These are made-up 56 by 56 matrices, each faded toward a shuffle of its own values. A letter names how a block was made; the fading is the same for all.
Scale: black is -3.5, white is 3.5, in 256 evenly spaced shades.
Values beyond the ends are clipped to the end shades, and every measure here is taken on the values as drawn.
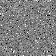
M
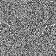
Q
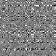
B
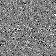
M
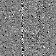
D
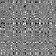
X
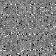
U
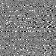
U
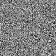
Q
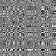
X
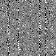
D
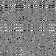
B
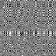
X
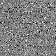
M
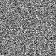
Q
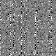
D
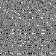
U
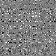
U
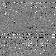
U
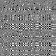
X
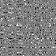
U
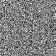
Q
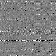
B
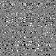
U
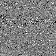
M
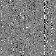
D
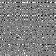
B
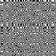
X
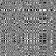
X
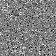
M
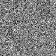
Q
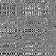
X
